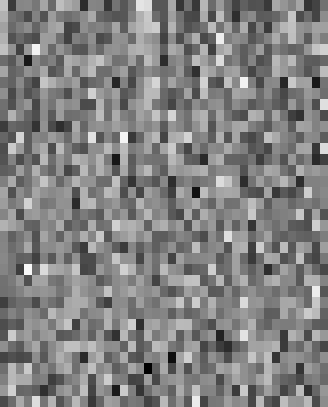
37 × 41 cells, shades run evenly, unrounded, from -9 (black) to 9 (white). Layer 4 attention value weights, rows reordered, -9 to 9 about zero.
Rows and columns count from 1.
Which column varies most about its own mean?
40
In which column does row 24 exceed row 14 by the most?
34
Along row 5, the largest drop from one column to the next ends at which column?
27
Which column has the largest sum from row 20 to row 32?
31
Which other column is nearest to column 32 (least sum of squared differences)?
24
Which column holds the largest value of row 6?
28
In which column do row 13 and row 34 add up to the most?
12
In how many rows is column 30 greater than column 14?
17
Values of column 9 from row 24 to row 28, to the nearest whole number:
-2 2 1 0 3
